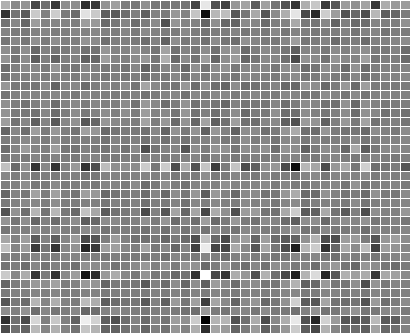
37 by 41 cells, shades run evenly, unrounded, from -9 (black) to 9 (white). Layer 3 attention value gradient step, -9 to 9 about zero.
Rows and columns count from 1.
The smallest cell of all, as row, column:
36, 21
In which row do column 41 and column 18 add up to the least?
19
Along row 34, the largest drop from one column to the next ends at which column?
31
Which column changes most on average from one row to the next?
30
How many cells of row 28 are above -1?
27
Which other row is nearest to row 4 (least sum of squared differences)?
18
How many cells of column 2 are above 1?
1
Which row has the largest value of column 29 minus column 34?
24
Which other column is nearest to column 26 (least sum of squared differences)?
29
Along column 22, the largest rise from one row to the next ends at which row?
2
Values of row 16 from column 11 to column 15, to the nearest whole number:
-1 0 0 0 -1
